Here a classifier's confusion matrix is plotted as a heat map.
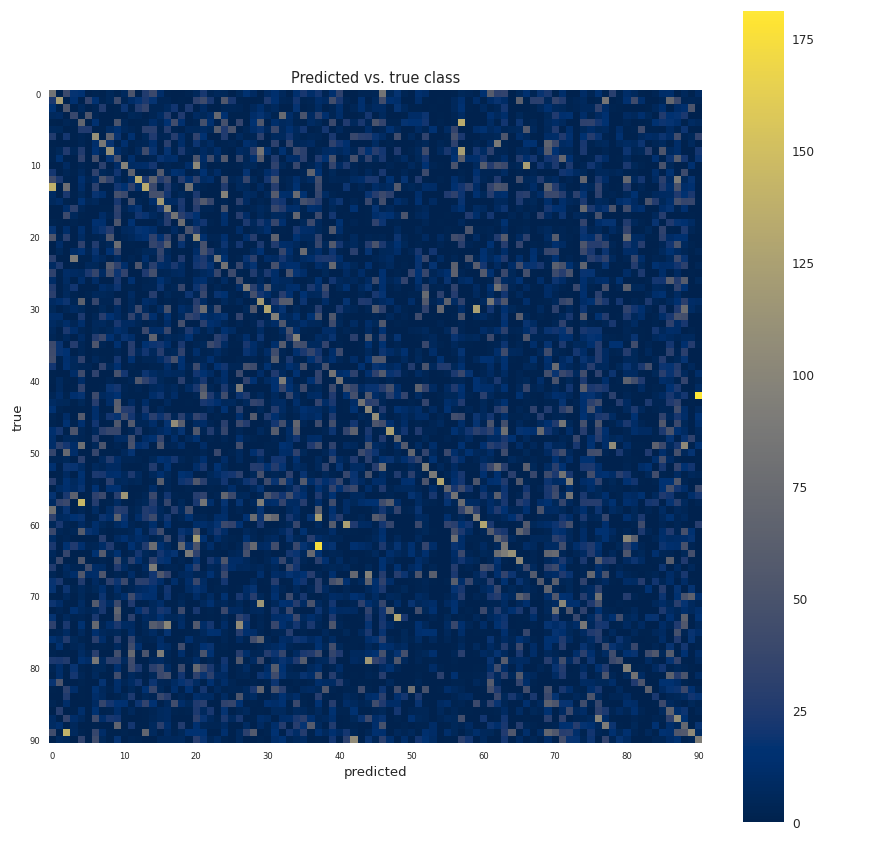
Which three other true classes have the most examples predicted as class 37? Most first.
63, 59, 58
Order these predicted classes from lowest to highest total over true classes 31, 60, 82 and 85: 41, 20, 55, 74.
55, 20, 74, 41
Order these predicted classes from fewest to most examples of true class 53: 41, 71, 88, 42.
88, 42, 41, 71
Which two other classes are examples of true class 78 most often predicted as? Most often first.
15, 11
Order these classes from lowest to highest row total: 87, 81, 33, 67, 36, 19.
19, 33, 36, 87, 81, 67
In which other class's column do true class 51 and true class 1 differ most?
77
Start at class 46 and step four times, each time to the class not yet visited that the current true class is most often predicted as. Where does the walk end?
24
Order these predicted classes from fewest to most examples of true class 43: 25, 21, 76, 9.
25, 21, 76, 9
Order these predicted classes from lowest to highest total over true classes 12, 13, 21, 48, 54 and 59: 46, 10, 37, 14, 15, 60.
60, 10, 46, 15, 14, 37
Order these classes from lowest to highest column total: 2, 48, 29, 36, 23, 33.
23, 36, 48, 33, 2, 29
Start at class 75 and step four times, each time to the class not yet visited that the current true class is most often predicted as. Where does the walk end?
61
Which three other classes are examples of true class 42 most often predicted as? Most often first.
90, 21, 44
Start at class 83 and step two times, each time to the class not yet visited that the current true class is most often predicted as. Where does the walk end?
2
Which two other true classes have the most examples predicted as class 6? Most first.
79, 74
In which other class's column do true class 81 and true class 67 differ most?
44
